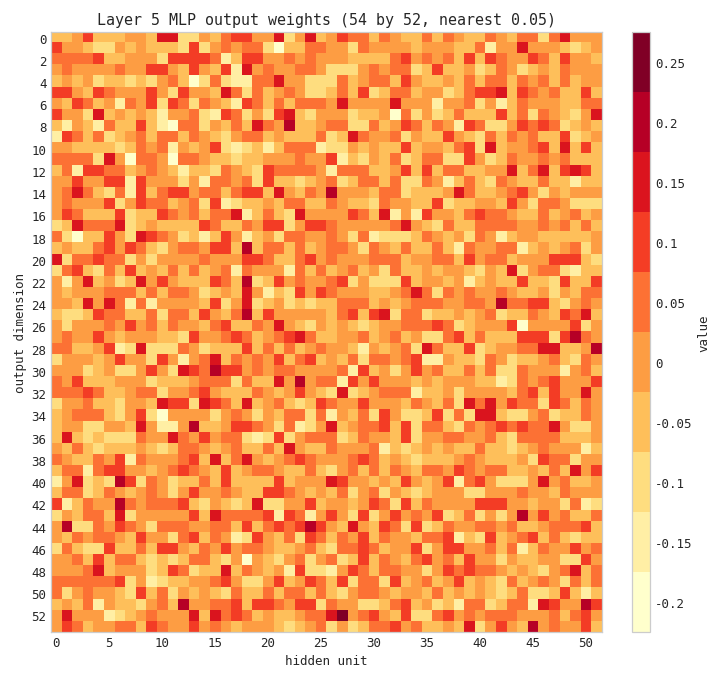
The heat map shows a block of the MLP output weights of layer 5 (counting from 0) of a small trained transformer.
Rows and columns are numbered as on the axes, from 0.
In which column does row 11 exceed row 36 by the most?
5
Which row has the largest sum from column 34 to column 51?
24
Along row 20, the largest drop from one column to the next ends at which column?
1
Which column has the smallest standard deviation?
25
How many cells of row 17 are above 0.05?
8
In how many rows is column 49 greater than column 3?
19
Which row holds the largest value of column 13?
35
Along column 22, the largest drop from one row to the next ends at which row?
9
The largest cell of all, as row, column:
52, 27
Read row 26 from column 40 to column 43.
0 0 0 0.1
